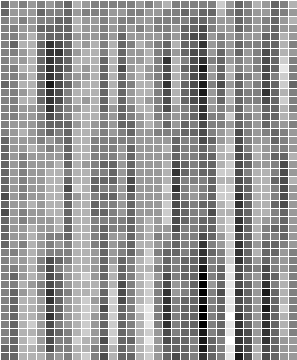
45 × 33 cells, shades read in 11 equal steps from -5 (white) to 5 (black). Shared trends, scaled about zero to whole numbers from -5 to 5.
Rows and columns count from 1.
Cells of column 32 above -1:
17
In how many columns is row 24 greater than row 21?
4
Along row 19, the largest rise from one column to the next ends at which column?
27
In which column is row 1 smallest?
25
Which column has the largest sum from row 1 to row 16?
23
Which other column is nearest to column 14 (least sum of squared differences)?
22
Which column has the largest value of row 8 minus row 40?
26
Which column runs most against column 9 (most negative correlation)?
28
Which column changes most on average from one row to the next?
19
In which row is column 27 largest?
45
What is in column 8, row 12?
0
